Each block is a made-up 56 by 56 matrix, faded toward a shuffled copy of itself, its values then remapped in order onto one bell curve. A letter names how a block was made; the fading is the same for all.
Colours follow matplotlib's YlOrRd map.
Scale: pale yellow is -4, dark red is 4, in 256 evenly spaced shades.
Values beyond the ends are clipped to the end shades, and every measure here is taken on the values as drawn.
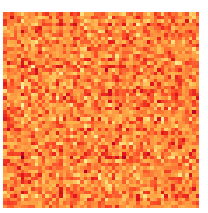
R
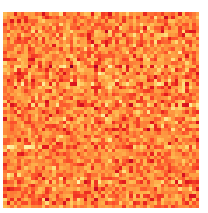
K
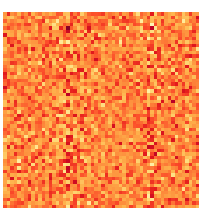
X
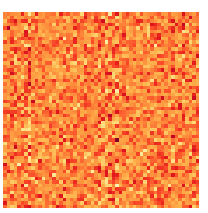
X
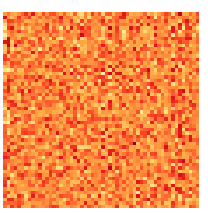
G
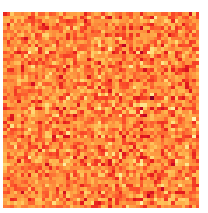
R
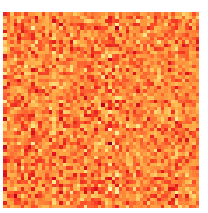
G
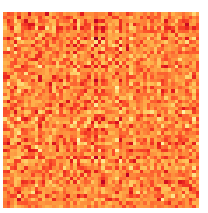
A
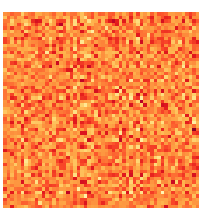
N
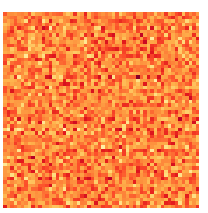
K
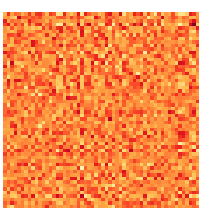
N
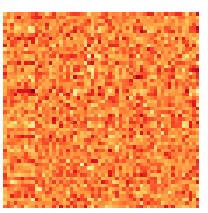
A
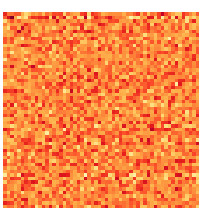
K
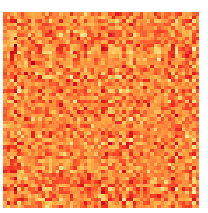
N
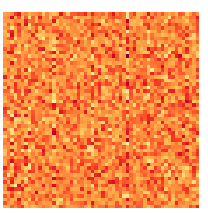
G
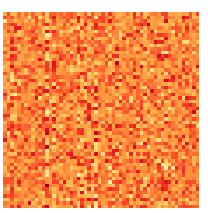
X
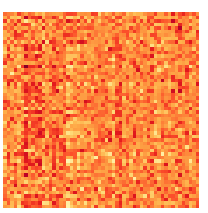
N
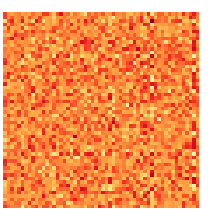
G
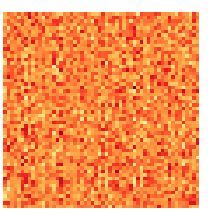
G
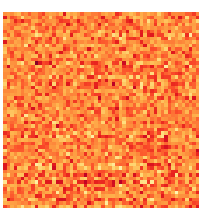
R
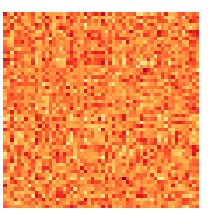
A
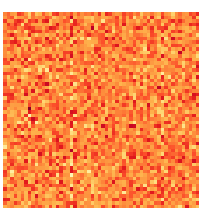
X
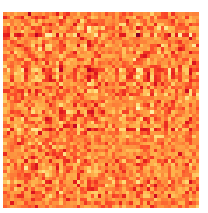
N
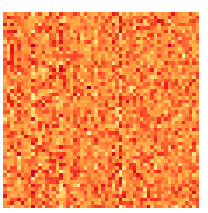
G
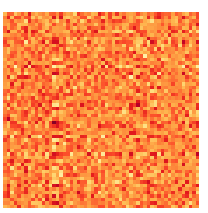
A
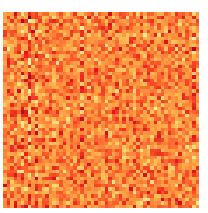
G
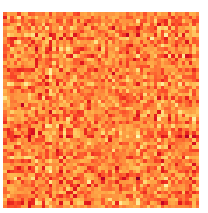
A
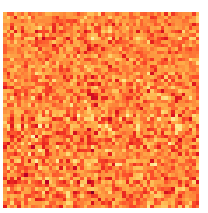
R
